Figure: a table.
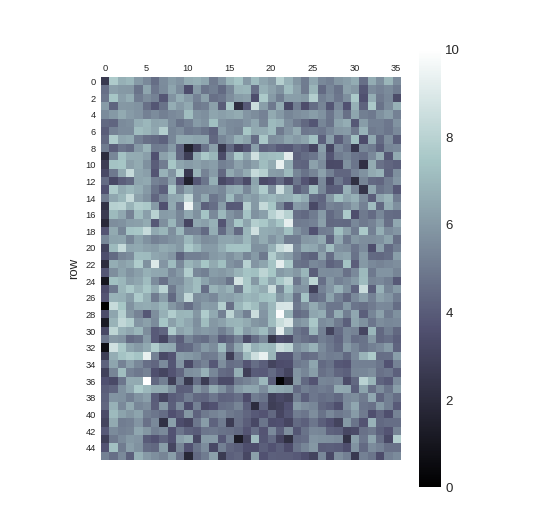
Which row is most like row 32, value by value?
27
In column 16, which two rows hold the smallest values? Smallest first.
43, 3
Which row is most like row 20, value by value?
29
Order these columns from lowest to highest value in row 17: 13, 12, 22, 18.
12, 13, 18, 22
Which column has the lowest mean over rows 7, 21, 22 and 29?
0
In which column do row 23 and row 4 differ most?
19
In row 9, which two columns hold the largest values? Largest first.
22, 18
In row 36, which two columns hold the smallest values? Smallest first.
21, 22
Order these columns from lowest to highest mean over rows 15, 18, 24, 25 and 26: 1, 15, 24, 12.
12, 15, 24, 1
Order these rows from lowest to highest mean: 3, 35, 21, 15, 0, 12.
12, 35, 3, 21, 15, 0
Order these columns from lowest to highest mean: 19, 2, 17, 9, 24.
24, 9, 17, 19, 2
